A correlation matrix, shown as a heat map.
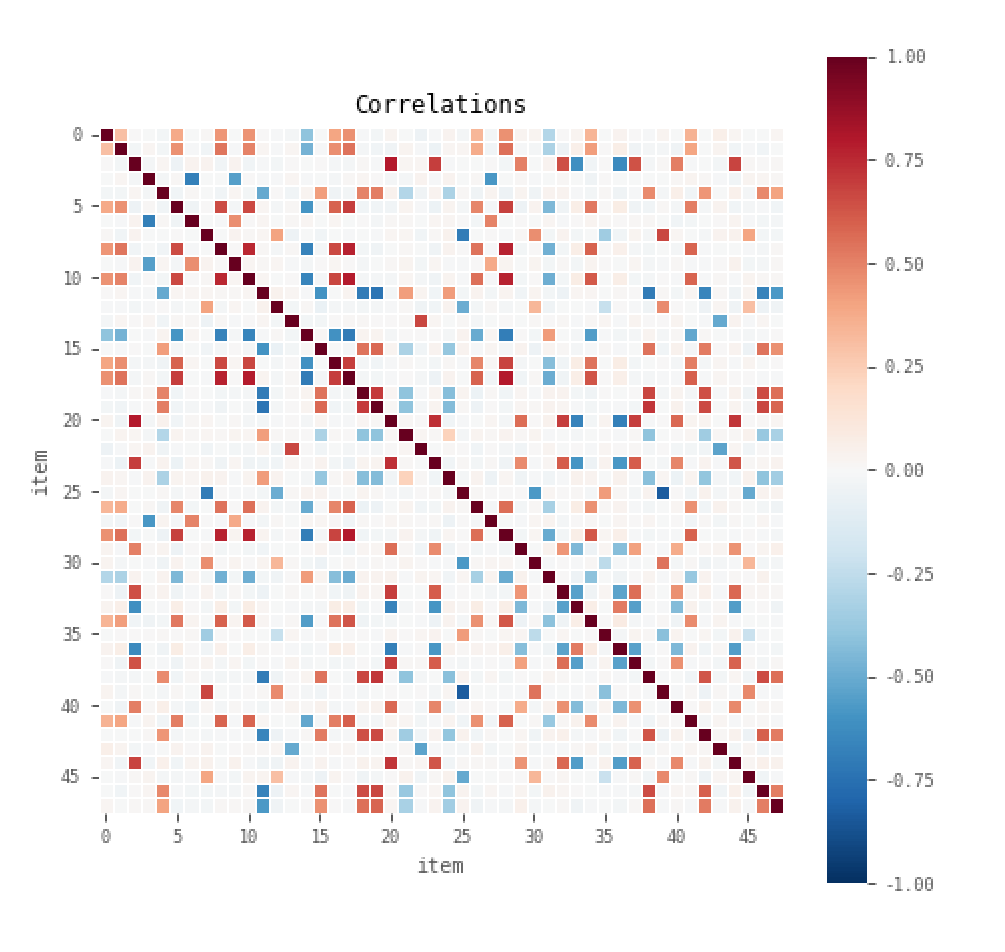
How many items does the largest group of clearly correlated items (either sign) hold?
13
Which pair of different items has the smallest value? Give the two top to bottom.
25, 39
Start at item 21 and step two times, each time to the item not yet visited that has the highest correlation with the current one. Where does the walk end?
24
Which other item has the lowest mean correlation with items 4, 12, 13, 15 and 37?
11
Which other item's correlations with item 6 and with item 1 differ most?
3
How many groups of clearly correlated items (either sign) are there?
6
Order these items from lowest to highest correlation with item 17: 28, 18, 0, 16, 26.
18, 0, 26, 16, 28
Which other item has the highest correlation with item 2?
20
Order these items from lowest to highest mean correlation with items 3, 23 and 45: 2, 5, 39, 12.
5, 12, 39, 2
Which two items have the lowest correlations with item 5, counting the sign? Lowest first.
14, 31
